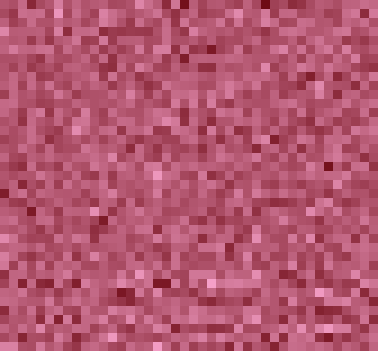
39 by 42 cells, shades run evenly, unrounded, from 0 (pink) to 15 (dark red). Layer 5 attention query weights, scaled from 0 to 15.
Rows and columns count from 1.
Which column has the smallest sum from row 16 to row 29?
38
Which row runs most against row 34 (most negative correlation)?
32
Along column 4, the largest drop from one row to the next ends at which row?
2
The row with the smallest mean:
31
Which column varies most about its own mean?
18
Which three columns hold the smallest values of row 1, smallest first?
16, 7, 20
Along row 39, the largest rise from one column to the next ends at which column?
28
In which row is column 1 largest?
22
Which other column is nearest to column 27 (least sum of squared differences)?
4
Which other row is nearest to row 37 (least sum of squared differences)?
6
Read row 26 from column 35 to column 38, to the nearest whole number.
7 9 9 7
